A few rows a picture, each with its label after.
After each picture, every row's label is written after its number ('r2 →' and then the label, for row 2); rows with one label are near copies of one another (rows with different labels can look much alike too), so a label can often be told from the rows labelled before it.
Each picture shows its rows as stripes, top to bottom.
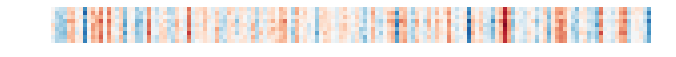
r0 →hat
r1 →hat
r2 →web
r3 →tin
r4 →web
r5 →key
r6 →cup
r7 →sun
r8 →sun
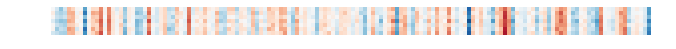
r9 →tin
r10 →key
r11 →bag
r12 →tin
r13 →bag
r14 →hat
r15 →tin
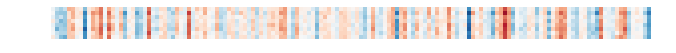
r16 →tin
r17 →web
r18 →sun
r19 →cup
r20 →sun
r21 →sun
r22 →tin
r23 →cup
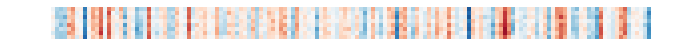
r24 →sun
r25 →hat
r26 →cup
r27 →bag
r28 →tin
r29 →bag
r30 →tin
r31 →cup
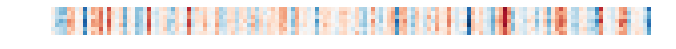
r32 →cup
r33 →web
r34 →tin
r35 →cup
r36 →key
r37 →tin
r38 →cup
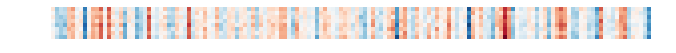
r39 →bag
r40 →web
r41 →key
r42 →cup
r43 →sun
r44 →tin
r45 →web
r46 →web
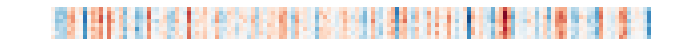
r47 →web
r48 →web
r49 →bag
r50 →sun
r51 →hat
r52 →web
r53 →tin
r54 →key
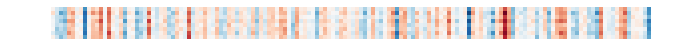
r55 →hat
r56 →web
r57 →hat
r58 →tin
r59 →hat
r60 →key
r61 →tin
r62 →web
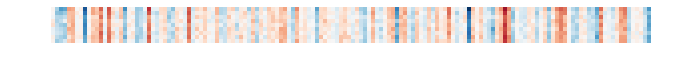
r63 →cup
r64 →sun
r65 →hat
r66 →key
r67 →cup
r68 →tin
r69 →sun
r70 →web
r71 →bag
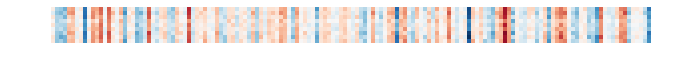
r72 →cup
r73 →sun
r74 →cup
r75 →hat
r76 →key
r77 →sun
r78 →key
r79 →cup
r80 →web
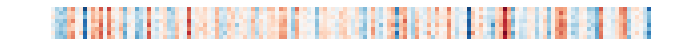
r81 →hat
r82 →cup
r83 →bag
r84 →sun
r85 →tin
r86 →sun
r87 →web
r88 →sun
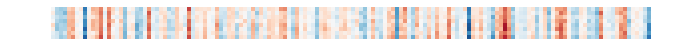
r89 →sun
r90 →cup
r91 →tin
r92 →sun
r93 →key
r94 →key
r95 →tin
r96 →tin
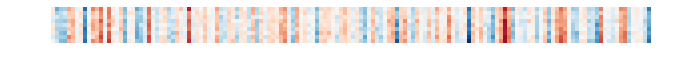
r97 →key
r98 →key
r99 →tin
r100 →sun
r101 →web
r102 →key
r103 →web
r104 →tin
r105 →cup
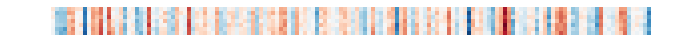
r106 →web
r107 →key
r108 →cup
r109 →bag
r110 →web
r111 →sun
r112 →sun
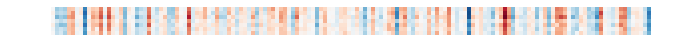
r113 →hat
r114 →hat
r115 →bag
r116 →hat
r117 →cup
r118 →hat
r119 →hat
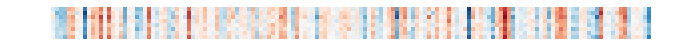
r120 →tin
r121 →cup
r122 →web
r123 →tin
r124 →sun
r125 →bag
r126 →hat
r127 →hat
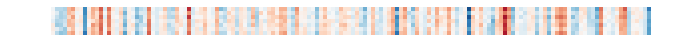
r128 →bag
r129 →hat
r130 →bag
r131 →tin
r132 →key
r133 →web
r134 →web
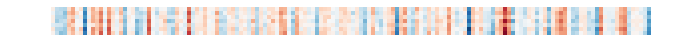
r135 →web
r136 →sun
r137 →cup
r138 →bag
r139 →tin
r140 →cup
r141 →web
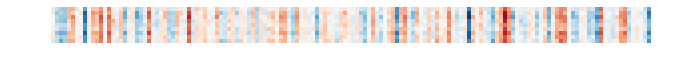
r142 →cup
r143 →key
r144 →bag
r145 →sun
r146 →sun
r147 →hat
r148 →cup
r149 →cup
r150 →tin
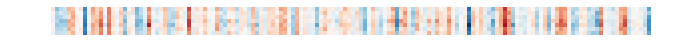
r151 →key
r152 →bag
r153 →bag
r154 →tin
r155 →bag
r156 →key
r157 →hat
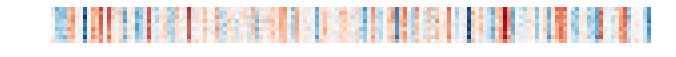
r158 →sun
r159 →web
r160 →sun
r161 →hat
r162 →bag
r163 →key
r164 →bag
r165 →cup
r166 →web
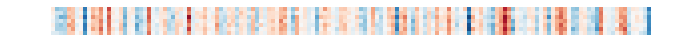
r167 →key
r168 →cup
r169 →cup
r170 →bag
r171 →key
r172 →bag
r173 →tin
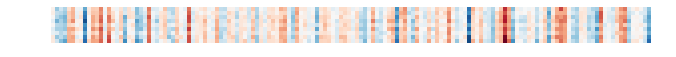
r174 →bag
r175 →cup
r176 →cup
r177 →sun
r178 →key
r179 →sun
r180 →tin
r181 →key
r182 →web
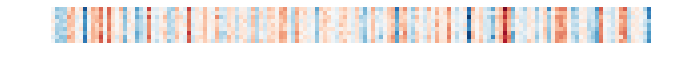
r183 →web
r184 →hat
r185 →key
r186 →cup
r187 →hat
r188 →cup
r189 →bag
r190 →tin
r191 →hat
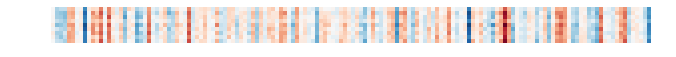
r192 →hat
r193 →sun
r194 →cup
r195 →cup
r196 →key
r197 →hat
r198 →key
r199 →hat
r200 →bag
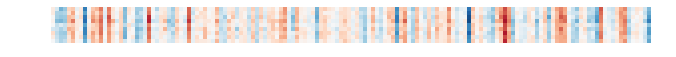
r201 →cup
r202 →cup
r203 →cup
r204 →sun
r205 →bag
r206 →tin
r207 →web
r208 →web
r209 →bag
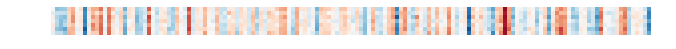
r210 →web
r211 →hat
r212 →web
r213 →sun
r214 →web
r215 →cup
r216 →tin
